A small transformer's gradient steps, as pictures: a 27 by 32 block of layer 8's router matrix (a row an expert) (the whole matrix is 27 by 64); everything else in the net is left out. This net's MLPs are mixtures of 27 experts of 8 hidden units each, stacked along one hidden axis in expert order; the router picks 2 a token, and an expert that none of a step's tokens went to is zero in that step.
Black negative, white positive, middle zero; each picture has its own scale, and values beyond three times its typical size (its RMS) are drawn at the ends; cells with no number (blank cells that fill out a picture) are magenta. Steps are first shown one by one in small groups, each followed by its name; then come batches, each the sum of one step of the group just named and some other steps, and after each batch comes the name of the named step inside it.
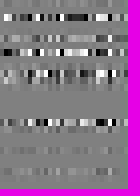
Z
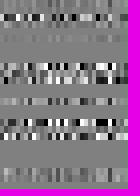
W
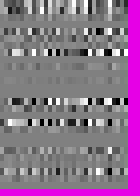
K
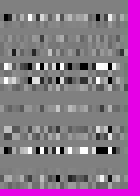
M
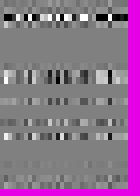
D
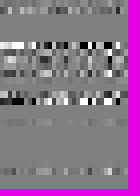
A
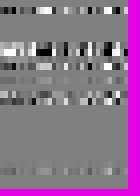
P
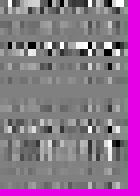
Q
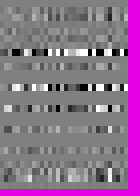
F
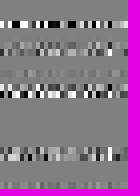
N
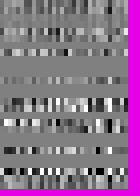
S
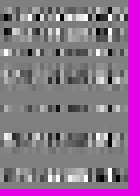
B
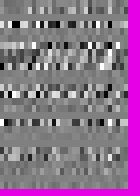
N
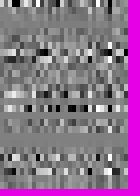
F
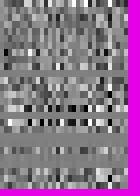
K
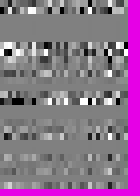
A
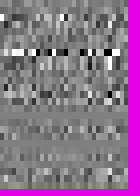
P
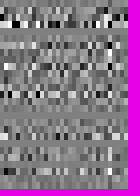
N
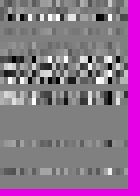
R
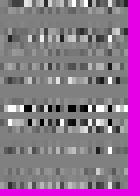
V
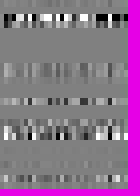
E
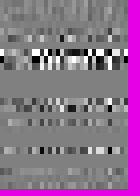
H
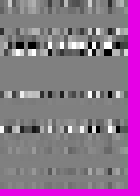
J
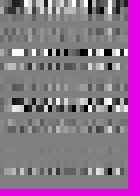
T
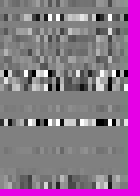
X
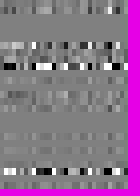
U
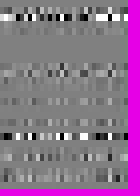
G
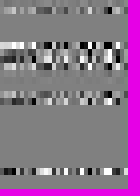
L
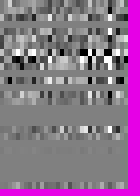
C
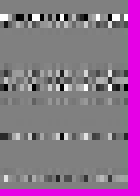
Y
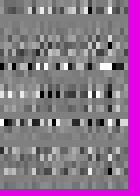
U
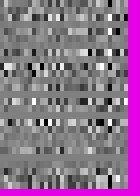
X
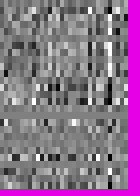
X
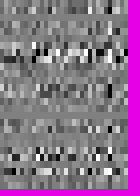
L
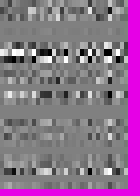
R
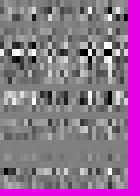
C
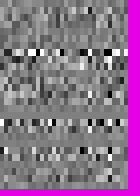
C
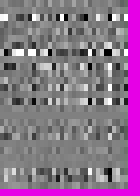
Y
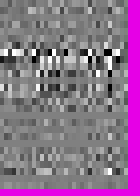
H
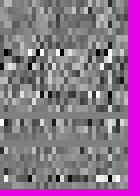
C
